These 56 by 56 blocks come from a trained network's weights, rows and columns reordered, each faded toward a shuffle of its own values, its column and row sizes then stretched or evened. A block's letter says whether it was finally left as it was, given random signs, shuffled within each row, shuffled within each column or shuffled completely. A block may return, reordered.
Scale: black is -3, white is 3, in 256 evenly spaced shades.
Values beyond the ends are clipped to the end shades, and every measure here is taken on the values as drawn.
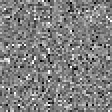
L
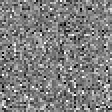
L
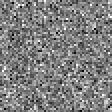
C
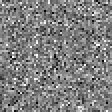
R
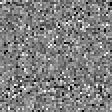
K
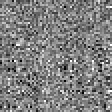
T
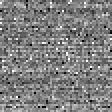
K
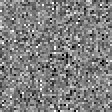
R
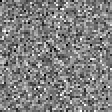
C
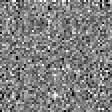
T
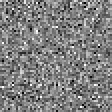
L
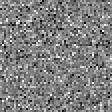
K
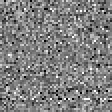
K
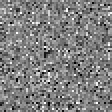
T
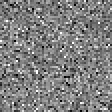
C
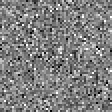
C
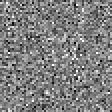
R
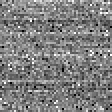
K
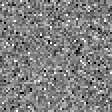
C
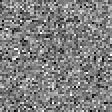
K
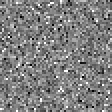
C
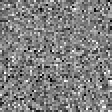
K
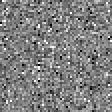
R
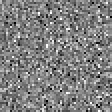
R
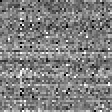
T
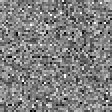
K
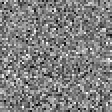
C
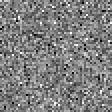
C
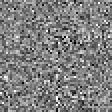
T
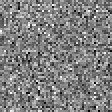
L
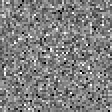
C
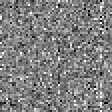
R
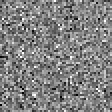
L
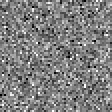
C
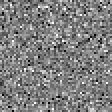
K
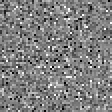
L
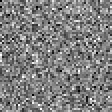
T
